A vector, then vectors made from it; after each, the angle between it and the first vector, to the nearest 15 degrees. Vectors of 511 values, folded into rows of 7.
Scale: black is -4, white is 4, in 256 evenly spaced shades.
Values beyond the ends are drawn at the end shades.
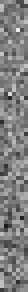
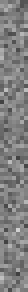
75 degrees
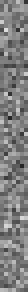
135 degrees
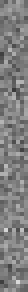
120 degrees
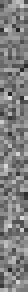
150 degrees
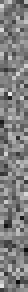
30 degrees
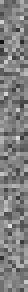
105 degrees
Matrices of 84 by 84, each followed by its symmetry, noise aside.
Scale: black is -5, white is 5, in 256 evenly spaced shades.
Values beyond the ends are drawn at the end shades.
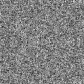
mirrored top to bottom.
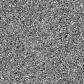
same after a half turn.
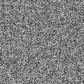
antisymmetric.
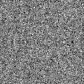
mirrored top to bottom.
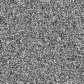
antisymmetric.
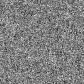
antisymmetric.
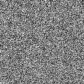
antisymmetric.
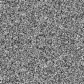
mirrored top to bottom.
